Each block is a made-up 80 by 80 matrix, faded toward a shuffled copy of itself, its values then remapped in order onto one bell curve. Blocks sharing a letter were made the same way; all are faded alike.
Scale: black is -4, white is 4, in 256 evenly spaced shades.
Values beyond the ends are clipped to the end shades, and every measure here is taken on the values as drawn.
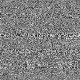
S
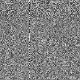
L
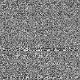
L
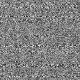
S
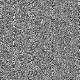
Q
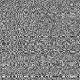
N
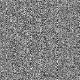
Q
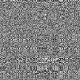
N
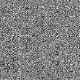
L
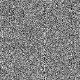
Q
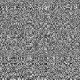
N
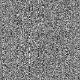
Q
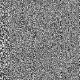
Q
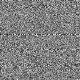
S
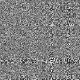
L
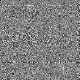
L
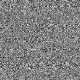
S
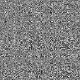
L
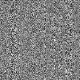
Q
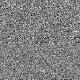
S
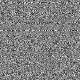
S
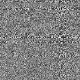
L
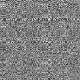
N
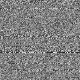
S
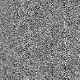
Q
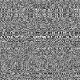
N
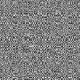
N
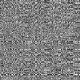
N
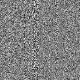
Q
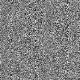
Q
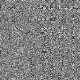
L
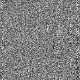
Q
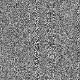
Q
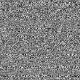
S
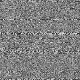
S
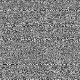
S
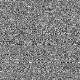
S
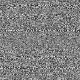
S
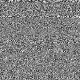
S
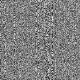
Q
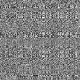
N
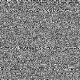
S
